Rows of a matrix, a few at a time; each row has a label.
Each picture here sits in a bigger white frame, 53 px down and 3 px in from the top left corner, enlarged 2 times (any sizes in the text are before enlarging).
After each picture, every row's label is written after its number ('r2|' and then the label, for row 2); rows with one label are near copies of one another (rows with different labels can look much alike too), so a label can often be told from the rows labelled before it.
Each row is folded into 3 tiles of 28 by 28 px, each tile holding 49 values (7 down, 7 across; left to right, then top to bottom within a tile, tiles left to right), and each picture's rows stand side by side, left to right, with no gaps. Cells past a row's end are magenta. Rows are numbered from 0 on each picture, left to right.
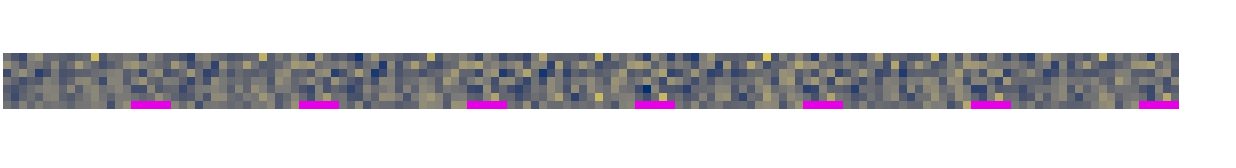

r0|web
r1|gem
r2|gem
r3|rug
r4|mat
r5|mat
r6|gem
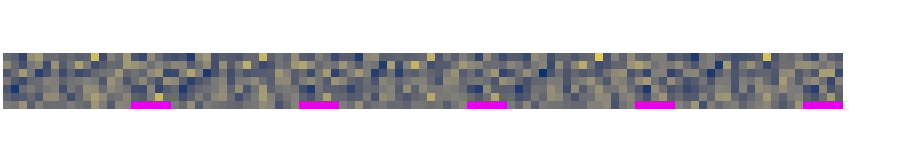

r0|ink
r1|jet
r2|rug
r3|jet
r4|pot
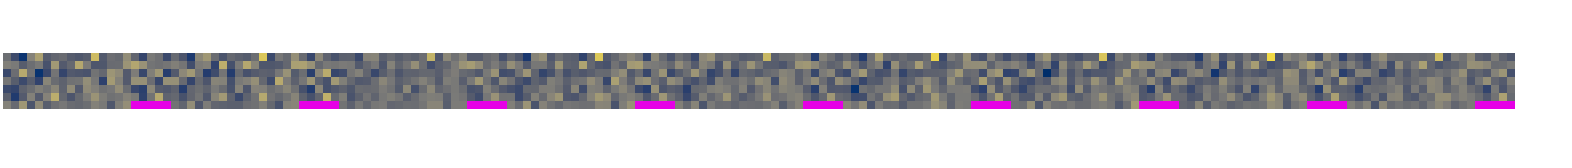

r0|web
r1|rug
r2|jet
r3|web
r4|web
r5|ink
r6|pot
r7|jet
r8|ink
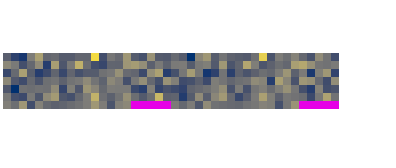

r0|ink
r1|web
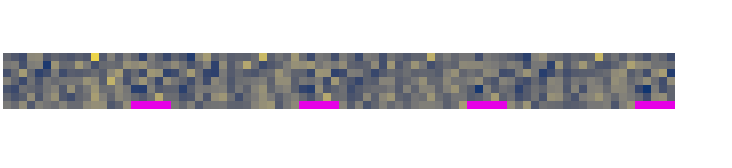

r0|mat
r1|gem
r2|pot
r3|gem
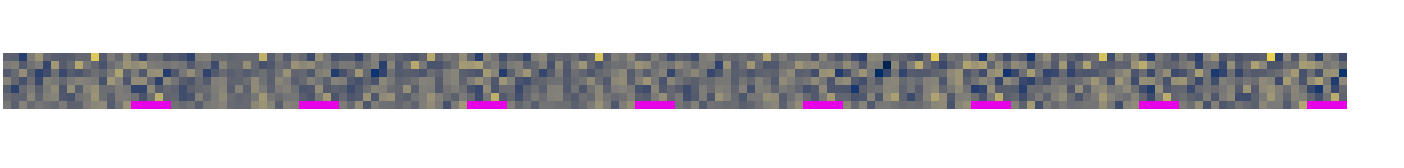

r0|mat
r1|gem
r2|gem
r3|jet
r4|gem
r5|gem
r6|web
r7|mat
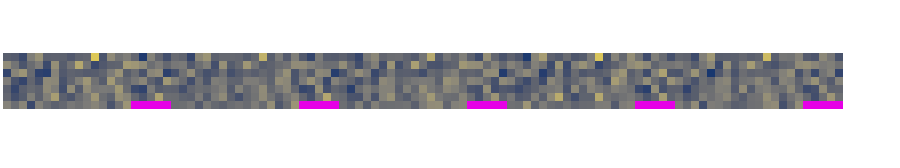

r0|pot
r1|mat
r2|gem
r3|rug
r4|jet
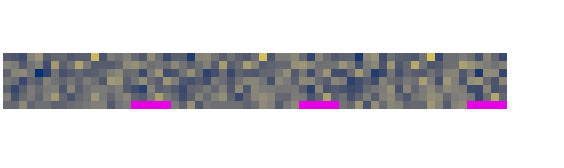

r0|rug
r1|web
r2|web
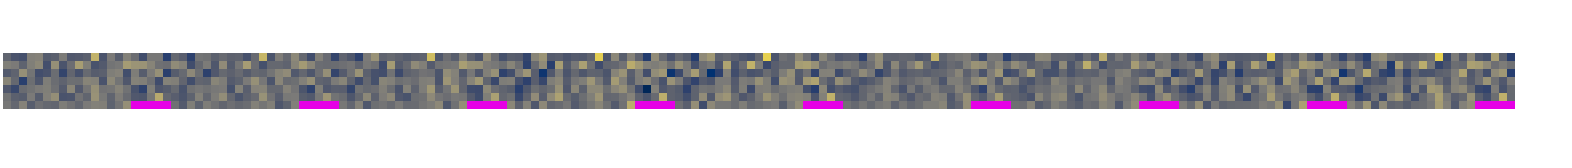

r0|mat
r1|jet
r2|mat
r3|pot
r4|web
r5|jet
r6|gem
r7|mat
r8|ink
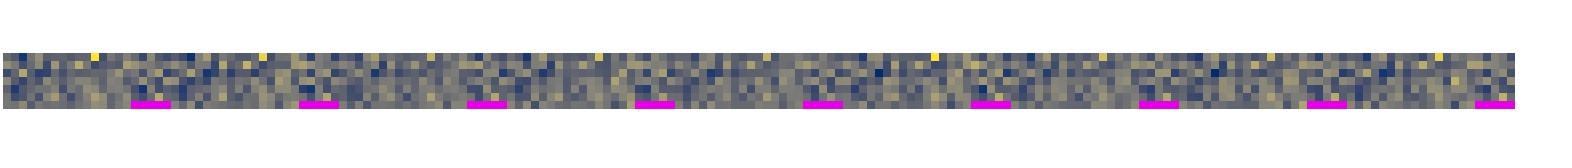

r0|ink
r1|web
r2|gem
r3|pot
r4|web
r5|jet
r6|gem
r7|gem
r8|web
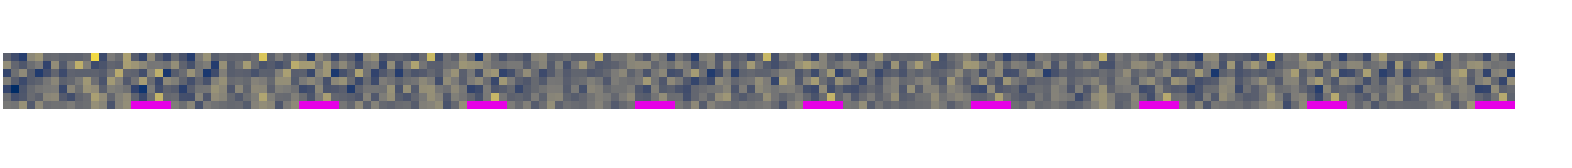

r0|ink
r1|gem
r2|mat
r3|jet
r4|web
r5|rug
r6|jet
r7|jet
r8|mat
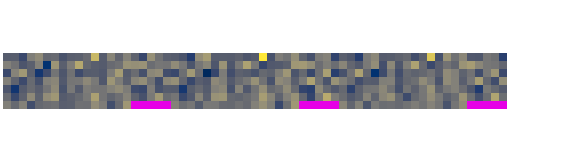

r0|pot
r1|jet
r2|jet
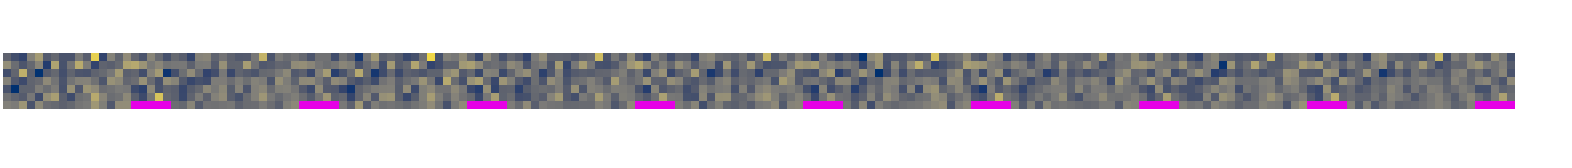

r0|ink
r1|web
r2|web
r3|rug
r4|gem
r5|jet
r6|web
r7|gem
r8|jet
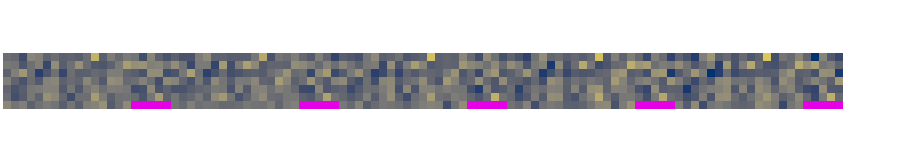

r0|gem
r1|rug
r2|rug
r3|gem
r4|gem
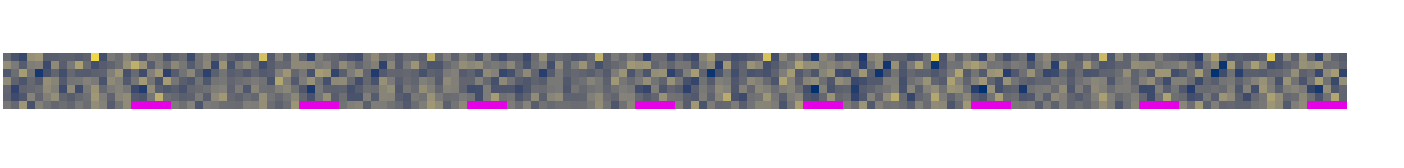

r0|jet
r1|pot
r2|gem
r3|pot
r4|pot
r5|pot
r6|ink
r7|ink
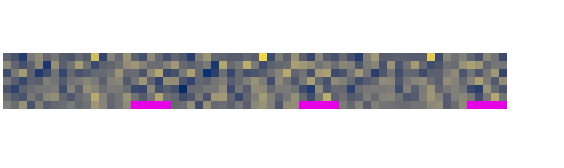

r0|ink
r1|ink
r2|jet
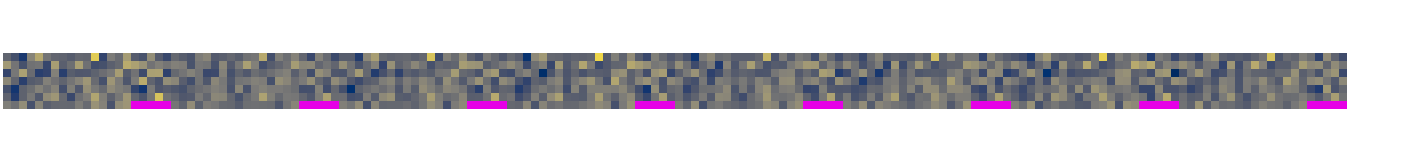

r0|ink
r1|rug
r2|ink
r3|pot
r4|gem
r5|pot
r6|gem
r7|rug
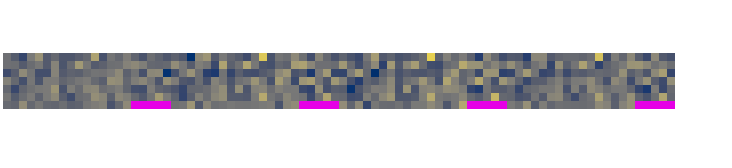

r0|mat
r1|web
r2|pot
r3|ink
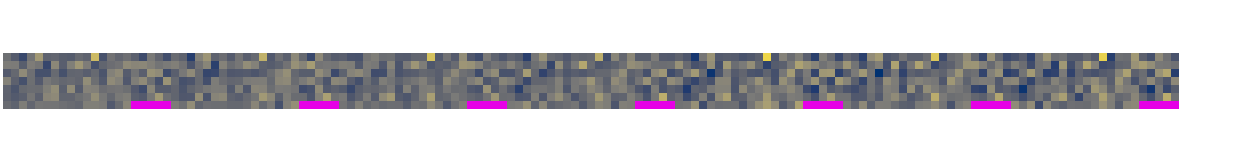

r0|mat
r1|gem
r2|rug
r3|ink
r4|pot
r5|rug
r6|ink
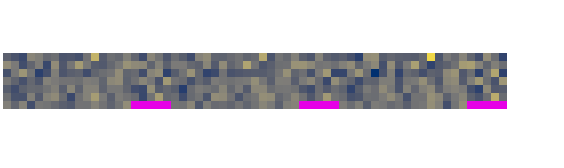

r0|gem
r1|ink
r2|jet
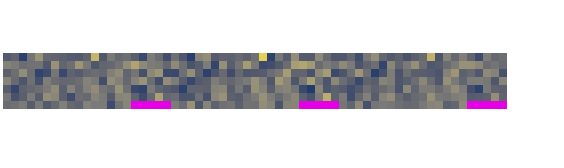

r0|mat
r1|ink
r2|pot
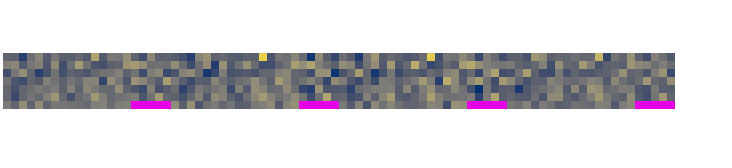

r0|web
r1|gem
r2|web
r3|ink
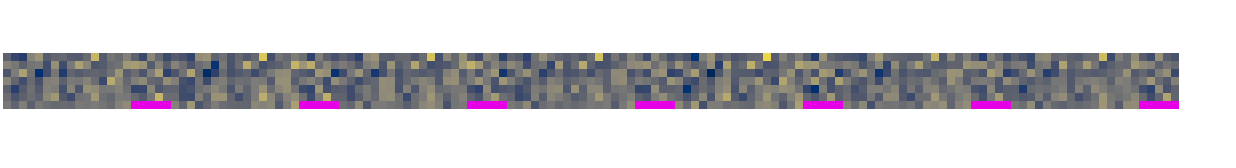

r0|rug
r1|gem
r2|jet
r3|gem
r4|pot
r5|gem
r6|ink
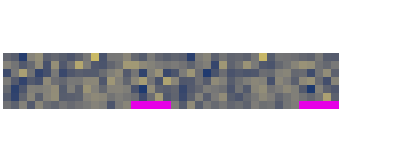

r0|web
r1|web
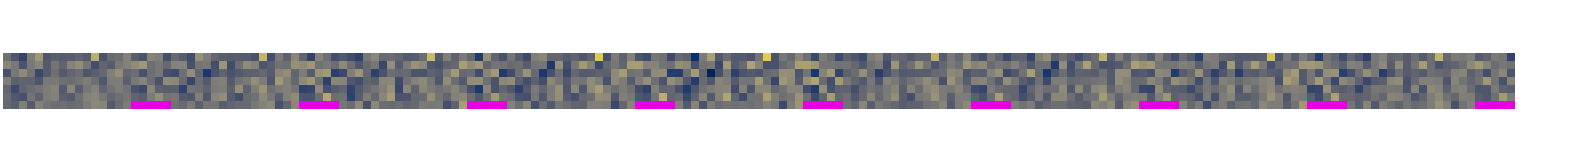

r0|jet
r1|mat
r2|pot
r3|mat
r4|web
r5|mat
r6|gem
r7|mat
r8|jet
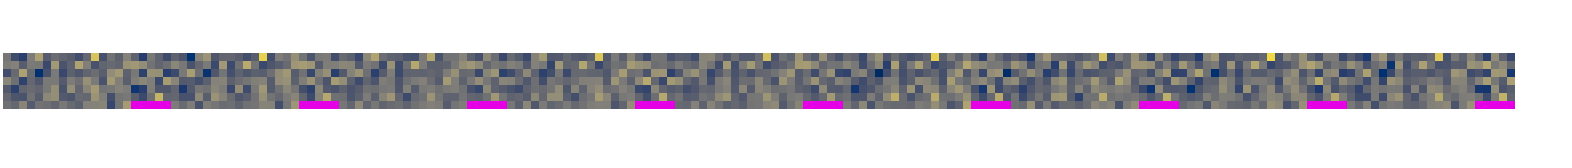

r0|mat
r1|jet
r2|rug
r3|mat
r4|rug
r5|pot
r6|rug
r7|jet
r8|gem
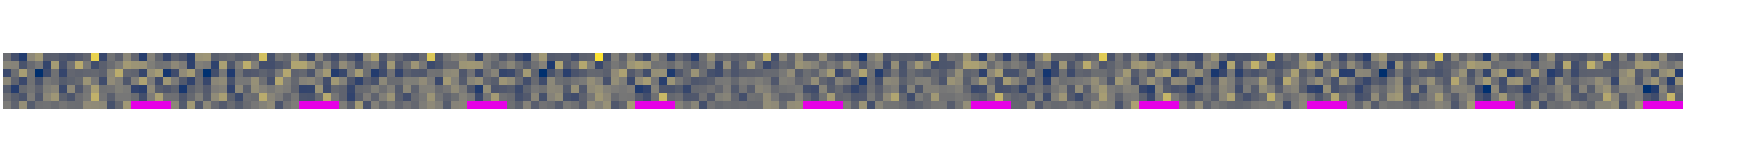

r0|mat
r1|rug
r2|web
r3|mat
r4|ink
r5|rug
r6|mat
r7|rug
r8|pot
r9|mat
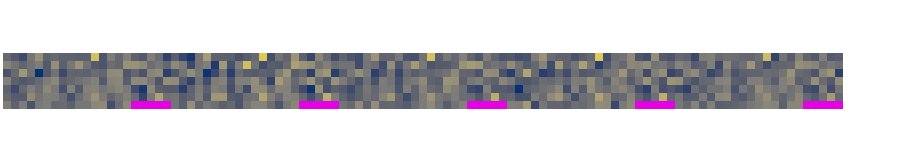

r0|jet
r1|rug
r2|rug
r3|ink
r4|ink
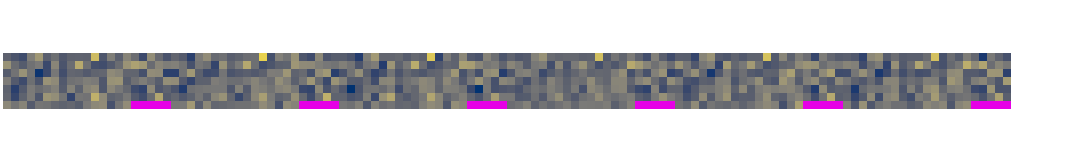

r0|gem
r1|ink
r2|ink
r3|rug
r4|pot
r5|gem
